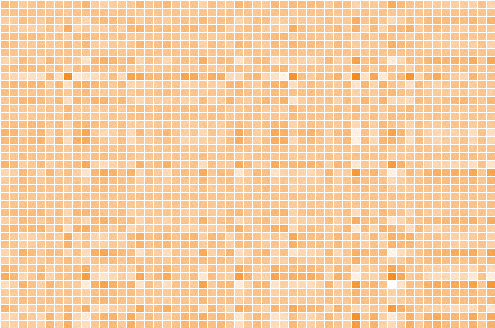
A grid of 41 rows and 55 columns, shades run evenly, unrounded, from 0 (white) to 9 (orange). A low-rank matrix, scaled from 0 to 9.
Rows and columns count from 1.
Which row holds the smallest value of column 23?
35
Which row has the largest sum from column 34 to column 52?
10
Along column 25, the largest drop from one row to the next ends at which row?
11
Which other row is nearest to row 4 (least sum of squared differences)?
30
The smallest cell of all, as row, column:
36, 44
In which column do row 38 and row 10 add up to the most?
40
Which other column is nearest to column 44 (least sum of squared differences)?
27
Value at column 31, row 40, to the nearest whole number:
2
